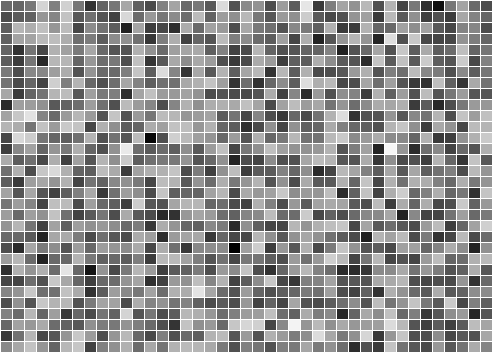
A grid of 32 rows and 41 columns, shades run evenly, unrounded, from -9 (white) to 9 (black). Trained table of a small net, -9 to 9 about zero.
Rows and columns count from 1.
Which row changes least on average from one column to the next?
10
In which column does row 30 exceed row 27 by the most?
15
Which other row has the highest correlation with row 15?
8
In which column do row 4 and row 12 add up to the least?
33
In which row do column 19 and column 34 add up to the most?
20
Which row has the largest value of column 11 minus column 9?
16
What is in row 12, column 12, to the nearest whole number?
2
